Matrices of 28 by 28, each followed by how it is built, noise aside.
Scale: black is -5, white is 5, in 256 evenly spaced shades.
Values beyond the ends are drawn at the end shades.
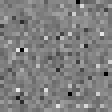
sparse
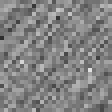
Hankel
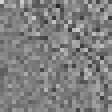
upper triangular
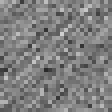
Hankel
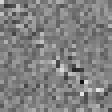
banded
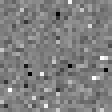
sparse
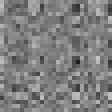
low rank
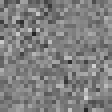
block diagonal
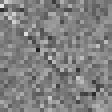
banded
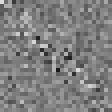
banded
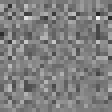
low rank
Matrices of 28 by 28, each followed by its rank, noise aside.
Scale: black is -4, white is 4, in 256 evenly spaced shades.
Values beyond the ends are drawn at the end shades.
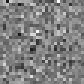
five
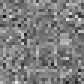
seven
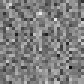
seven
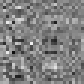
four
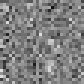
six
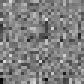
six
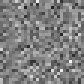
seven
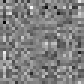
four
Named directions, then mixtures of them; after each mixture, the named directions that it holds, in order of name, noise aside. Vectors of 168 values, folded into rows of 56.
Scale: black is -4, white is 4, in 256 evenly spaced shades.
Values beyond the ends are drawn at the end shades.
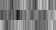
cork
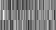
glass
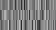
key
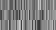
cork, key.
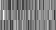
glass.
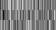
glass.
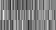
glass.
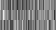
glass.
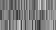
cork, key.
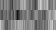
cork.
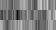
cork.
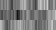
cork.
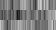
cork.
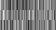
glass.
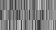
cork, key.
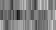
cork.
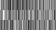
glass.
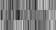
cork, glass.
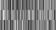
glass.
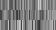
cork, key.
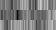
cork.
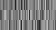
key.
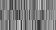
cork, key.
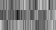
cork.
